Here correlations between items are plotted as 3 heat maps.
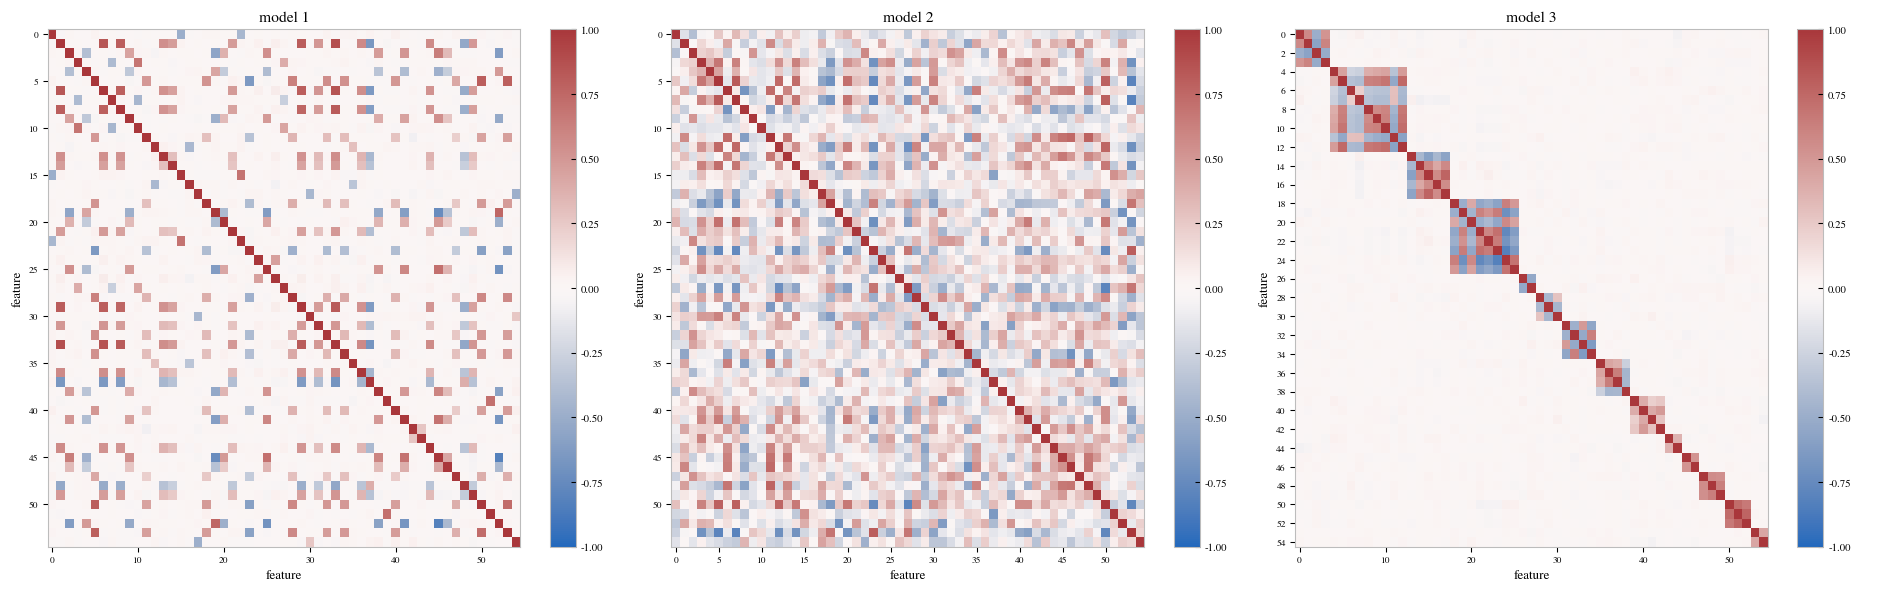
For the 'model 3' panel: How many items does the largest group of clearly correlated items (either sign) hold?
9
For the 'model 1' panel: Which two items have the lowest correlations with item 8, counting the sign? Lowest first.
37, 48
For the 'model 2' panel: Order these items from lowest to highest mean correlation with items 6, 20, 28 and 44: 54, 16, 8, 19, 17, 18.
18, 8, 54, 17, 19, 16
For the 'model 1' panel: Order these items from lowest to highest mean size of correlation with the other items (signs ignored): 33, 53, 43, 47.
43, 47, 53, 33
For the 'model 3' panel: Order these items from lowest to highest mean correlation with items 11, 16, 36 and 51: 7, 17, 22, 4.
4, 22, 7, 17
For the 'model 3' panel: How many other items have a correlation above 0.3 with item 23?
3
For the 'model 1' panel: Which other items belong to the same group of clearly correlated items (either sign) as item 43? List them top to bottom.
42
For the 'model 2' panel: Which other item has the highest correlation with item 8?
29
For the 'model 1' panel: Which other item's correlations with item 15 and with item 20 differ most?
22
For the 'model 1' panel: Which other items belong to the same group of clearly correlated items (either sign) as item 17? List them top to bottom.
30, 54
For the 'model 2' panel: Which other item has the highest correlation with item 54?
17
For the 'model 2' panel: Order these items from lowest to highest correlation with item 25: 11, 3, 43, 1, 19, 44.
19, 1, 11, 44, 43, 3
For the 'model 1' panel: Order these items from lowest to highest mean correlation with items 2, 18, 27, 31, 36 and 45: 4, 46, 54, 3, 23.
4, 23, 54, 3, 46
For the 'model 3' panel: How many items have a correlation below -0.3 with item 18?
4
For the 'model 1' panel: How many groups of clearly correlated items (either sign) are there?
10
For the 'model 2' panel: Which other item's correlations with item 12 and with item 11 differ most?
48
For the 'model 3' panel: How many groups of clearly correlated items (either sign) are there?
14
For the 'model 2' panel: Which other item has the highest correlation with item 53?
23
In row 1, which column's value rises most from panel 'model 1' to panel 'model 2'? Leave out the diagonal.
48
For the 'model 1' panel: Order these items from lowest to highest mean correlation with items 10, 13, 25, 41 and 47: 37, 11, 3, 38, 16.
37, 16, 11, 3, 38
